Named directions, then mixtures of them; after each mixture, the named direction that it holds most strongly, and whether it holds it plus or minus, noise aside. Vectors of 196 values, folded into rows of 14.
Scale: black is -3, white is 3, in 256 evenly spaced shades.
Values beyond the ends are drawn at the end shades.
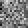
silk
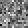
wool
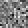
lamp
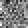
silk, minus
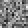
wool, minus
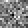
lamp, plus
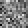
silk, plus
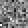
wool, minus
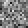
silk, plus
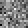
wool, plus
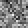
silk, minus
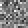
silk, minus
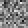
silk, minus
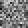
silk, plus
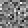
lamp, plus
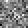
silk, plus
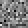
wool, minus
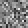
lamp, minus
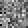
wool, plus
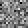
silk, plus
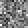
wool, minus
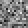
wool, minus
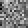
silk, plus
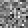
lamp, plus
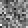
silk, minus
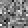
wool, minus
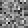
silk, plus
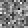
wool, minus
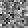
wool, minus
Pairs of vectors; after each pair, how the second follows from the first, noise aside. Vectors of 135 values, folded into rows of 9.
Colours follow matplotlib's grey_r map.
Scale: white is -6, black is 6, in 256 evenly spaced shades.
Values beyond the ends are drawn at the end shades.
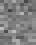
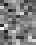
scaled up.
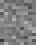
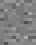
negated, partly zeroed.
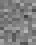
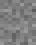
shrunk.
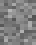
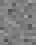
negated, partly zeroed.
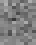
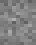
negated, shrunk.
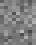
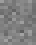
negated, shrunk.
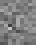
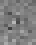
negated, partly zeroed.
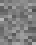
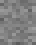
negated, shrunk.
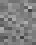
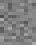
negated, partly zeroed.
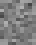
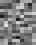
scaled up.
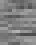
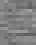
shrunk.
